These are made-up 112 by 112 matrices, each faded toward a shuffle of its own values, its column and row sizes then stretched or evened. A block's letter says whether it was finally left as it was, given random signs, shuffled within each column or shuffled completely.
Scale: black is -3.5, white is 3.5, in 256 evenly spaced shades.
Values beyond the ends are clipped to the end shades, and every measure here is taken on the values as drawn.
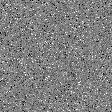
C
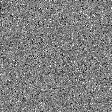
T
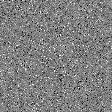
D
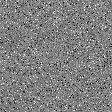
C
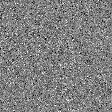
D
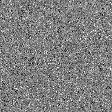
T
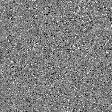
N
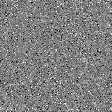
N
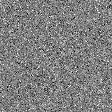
D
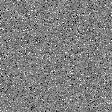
N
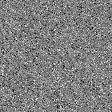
D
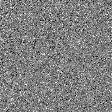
T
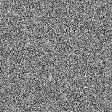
N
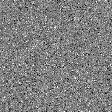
N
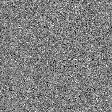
T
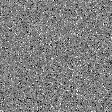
D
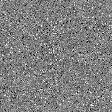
N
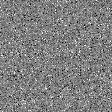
N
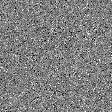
D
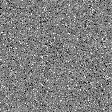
D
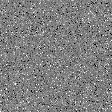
T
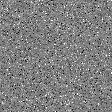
C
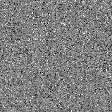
N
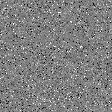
N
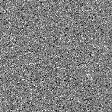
N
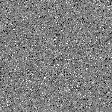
T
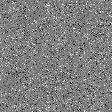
D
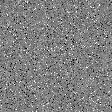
D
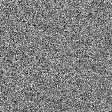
T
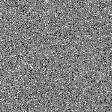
D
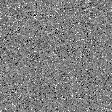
T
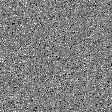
D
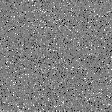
N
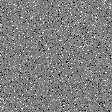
D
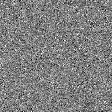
N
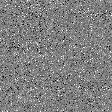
T
